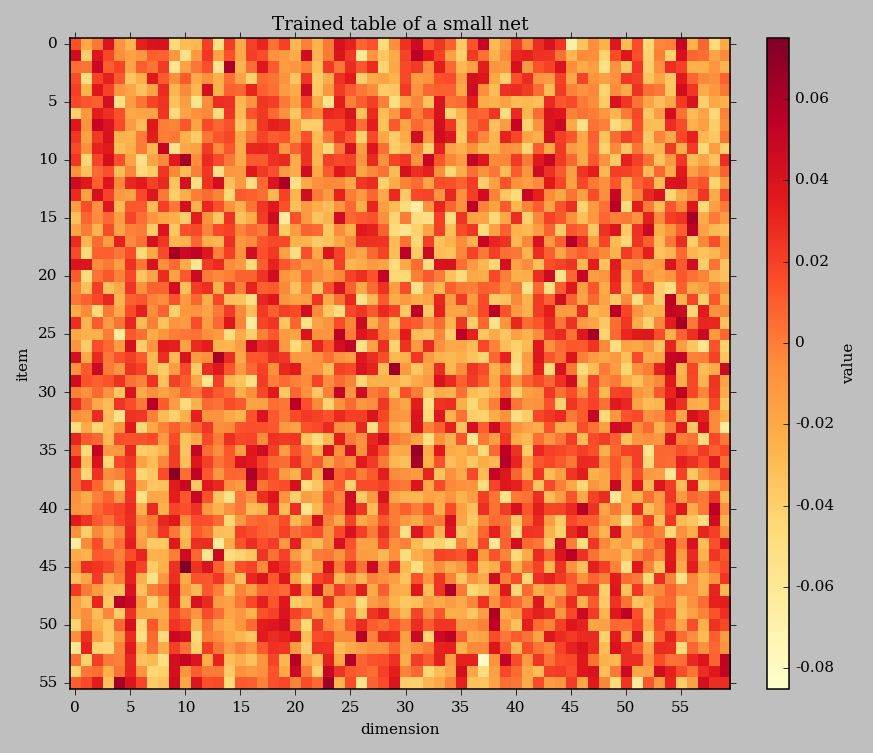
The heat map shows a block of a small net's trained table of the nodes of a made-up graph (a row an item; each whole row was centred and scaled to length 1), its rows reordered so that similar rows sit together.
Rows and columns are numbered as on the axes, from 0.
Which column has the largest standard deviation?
31
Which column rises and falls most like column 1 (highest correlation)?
54
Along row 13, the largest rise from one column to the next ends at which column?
41
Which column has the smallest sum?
48
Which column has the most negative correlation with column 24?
38
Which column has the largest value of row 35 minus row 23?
2
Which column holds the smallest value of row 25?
4
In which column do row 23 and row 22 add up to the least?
16
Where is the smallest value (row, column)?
53, 37
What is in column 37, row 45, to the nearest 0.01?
-0.03
